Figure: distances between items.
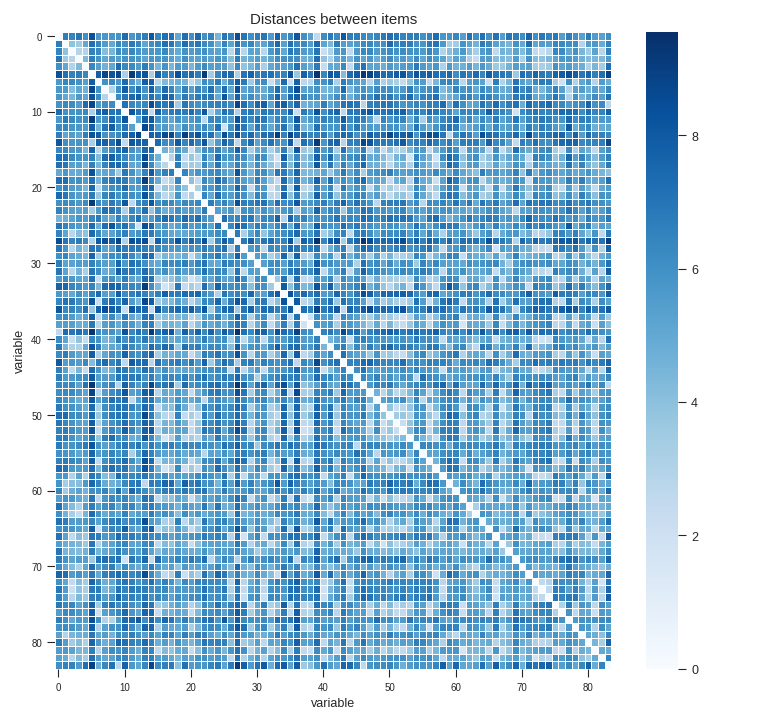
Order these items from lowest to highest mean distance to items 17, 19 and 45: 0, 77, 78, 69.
78, 69, 77, 0
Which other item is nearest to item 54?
45
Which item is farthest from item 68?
39
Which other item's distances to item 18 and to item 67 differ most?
49
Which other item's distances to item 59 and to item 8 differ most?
13
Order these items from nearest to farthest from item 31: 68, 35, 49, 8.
68, 8, 49, 35
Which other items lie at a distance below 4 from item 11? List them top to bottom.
22, 48, 55
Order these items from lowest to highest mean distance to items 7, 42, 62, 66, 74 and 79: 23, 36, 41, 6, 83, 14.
41, 6, 23, 83, 14, 36
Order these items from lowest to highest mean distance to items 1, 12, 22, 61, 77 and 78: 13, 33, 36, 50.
50, 33, 13, 36
